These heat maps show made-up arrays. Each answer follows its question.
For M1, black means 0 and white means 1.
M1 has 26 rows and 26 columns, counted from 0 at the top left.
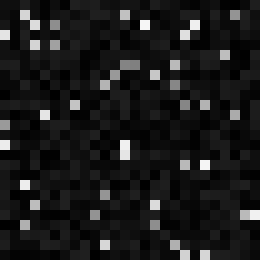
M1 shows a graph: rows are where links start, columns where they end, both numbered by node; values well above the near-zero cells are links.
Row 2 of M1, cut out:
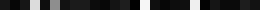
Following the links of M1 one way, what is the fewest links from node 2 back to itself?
3
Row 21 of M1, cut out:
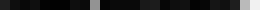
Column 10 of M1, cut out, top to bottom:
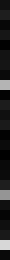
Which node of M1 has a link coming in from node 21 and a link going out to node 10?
node 24
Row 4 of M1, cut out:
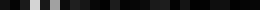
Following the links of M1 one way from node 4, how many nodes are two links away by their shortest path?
3
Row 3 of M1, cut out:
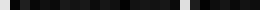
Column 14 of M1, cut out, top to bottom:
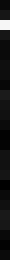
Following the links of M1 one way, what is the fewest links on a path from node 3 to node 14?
3
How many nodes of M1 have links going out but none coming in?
5
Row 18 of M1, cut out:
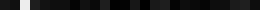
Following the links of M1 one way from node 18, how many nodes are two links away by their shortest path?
4
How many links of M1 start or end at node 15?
4
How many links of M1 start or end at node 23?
2
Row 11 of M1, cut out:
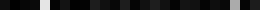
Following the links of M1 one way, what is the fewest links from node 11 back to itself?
8
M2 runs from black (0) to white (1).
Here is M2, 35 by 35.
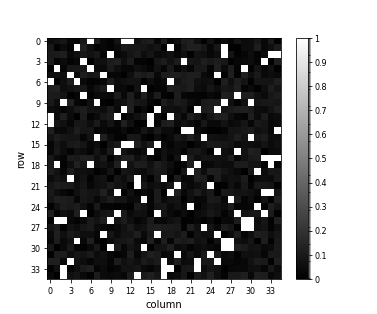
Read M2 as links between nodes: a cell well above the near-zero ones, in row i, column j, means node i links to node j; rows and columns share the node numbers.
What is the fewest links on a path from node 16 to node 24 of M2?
7
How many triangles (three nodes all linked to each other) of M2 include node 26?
2
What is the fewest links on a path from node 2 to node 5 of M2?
5
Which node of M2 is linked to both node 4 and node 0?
node 6
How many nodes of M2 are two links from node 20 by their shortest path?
5
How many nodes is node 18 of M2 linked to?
5
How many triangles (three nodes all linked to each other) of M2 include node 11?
0
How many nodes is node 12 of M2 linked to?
2
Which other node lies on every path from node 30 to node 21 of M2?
node 13
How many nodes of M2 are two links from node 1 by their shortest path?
8
